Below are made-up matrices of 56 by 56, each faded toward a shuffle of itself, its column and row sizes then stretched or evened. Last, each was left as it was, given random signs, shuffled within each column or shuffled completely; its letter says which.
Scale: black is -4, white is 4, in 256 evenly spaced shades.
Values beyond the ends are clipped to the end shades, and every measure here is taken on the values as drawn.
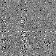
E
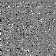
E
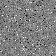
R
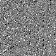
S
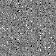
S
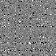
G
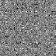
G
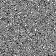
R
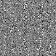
S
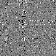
E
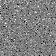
R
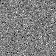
R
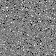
R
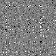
G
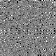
G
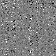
E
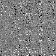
E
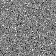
R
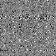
E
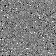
R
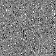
S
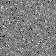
R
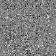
E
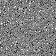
R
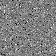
R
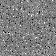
R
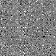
E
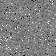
R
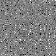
G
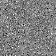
S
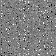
S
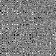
G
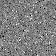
R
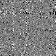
E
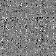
E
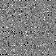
E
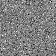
R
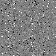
S
